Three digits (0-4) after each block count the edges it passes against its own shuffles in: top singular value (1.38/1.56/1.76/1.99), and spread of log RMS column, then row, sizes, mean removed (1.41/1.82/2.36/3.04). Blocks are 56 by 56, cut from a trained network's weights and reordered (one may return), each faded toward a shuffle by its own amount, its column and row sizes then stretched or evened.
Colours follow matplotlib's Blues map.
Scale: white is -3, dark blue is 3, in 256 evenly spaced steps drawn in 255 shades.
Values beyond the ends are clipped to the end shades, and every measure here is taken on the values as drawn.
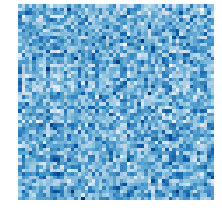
4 1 0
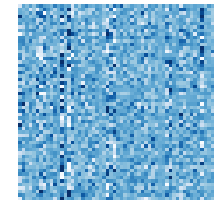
0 4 0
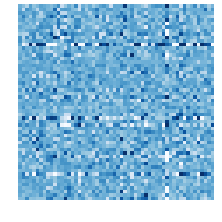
4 2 3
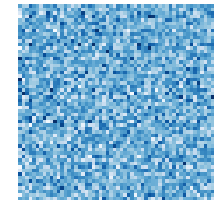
2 0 1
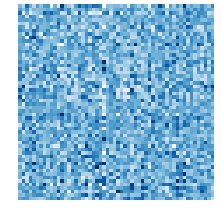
1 2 2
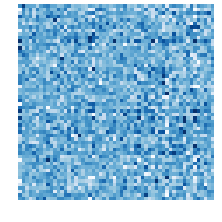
3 3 0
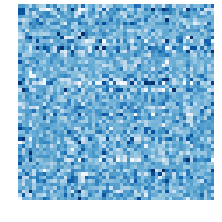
1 2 3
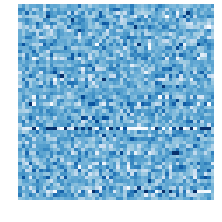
3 0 3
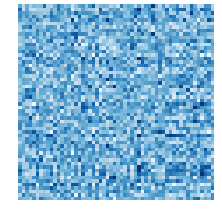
4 2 1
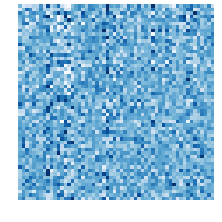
2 3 1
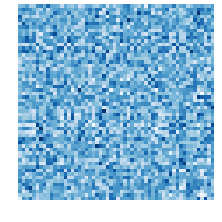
4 0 1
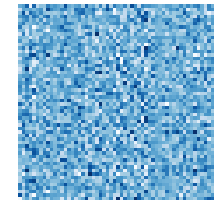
1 3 0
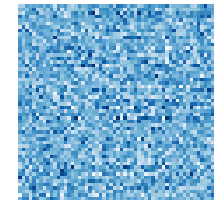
2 0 2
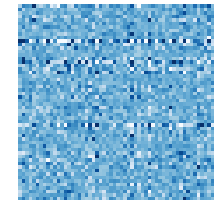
3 2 3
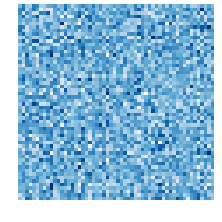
4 2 1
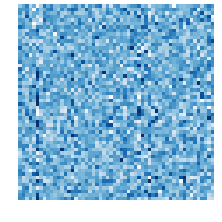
2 2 0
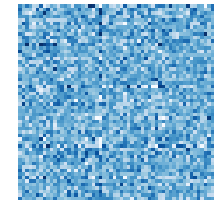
2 1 2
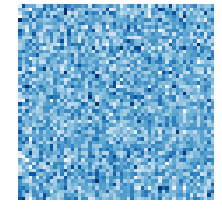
1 2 1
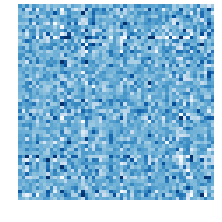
1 3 3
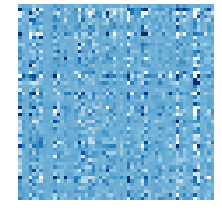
0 4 3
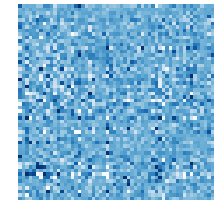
0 3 3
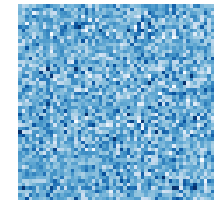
0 1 1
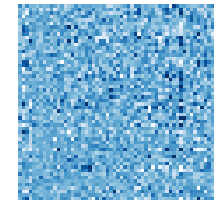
2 2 2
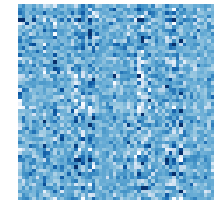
2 4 0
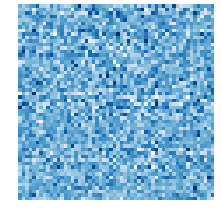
0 0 2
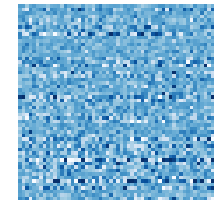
2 0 4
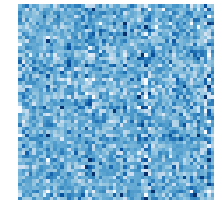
2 3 1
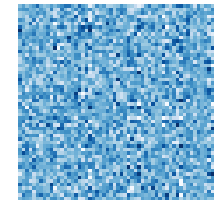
1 3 0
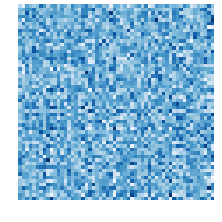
4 2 0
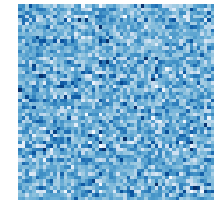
3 0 2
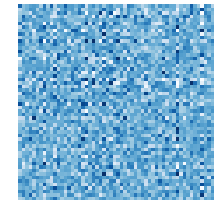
3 3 2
